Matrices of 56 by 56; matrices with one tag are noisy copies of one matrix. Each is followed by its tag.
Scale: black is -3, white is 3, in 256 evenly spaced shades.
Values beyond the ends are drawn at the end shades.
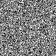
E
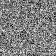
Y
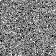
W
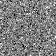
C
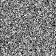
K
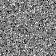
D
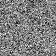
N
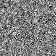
W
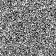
C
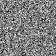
D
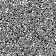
C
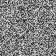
W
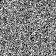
E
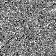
W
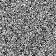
C
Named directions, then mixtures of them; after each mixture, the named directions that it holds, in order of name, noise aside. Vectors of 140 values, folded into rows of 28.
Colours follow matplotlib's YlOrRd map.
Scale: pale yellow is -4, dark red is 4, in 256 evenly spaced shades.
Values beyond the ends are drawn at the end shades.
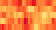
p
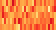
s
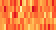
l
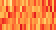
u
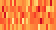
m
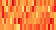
s.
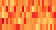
s, u.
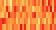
u.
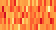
m, s.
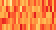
u.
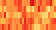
m, p.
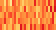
s, u.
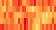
p, u.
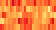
p, s.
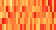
u.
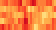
p.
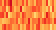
u.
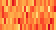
s.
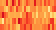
p, s.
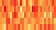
l.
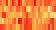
p, s.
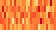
m.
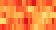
p.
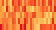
p, u.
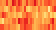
p, s.
